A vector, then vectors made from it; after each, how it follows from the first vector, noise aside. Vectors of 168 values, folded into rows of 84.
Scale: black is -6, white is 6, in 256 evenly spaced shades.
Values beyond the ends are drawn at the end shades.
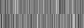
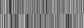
reversed, negated.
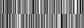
wrapped around, scaled up.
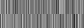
negated.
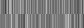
reversed.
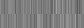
wrapped around, negated, shrunk.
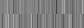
negated, partly zeroed.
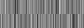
negated.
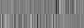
negated, partly zeroed.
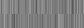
wrapped around, negated, shrunk.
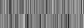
reversed, negated.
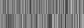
wrapped around, negated.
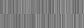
wrapped around, negated, shrunk.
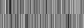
reversed, negated.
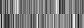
scaled up.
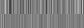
reversed, negated, partly zeroed.
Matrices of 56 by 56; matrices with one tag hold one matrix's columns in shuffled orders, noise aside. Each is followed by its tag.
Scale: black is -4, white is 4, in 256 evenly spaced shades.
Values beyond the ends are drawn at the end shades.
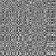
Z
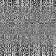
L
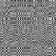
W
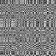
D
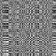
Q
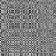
Q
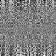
L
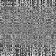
L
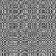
Q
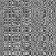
Z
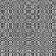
Q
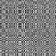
Q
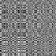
Q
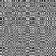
W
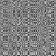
Z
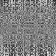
L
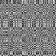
D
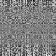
L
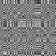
D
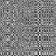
Z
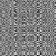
Z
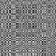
Q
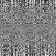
L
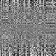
L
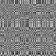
D
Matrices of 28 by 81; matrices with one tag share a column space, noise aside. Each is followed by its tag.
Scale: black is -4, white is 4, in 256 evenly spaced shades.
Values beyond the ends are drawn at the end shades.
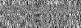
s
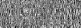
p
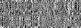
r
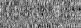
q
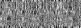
r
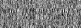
p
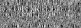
q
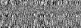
s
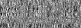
q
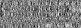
q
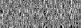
p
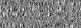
q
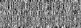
r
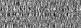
q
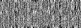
r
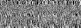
s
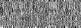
r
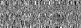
s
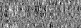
q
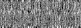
r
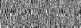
p
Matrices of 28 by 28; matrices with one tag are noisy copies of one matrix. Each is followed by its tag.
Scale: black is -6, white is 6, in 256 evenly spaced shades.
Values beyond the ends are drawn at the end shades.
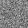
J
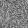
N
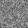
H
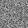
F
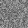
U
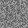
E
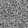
J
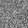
N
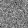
N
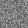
N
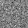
F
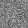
N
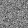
H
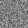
U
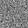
E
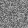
U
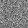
J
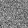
N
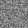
U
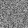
U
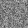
U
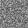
E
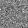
E
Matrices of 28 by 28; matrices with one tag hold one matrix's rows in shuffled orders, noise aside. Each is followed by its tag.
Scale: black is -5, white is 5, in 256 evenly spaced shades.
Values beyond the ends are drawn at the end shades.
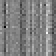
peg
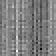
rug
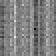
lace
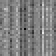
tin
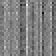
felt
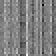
felt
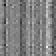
peg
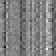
peg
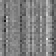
peg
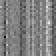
peg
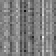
tin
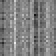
lace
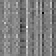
felt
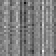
tin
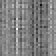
rug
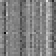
peg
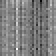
rug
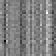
peg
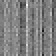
felt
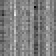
lace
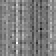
rug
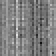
rug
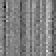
peg
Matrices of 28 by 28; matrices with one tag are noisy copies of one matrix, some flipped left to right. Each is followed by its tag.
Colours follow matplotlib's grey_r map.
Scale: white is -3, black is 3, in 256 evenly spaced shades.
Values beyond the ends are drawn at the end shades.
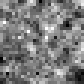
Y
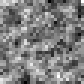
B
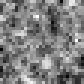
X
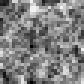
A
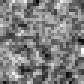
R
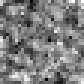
B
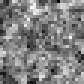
A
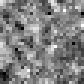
Y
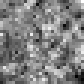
Y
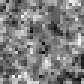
X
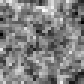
A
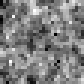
A
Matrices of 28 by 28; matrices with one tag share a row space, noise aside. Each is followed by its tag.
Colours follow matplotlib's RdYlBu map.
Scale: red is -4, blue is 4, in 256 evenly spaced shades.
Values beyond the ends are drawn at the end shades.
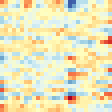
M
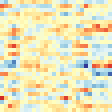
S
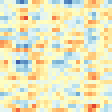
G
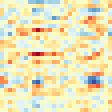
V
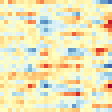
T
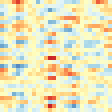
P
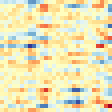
T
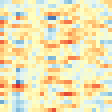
P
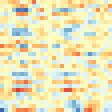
G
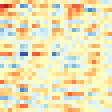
G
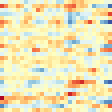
M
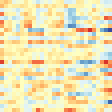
M
